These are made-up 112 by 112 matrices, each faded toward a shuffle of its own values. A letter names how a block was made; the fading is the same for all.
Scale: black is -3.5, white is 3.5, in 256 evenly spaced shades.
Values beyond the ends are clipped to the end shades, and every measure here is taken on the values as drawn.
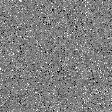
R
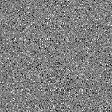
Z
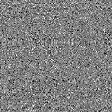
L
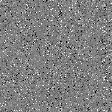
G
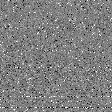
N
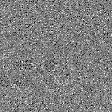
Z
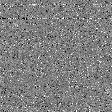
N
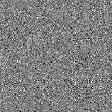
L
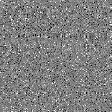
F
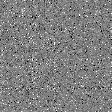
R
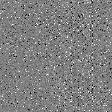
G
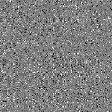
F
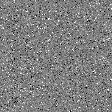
R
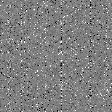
G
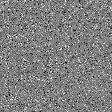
R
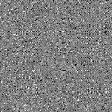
F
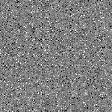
Z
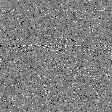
N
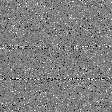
N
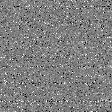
N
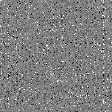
G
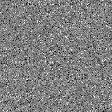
Z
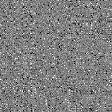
F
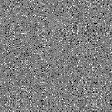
F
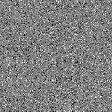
Z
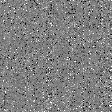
G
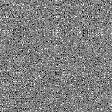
Z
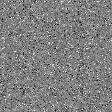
R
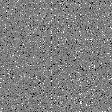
G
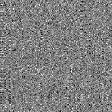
L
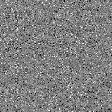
Z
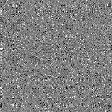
F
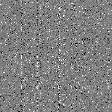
G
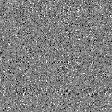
Z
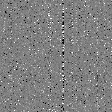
G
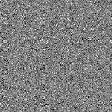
L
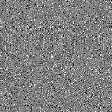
F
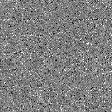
Z
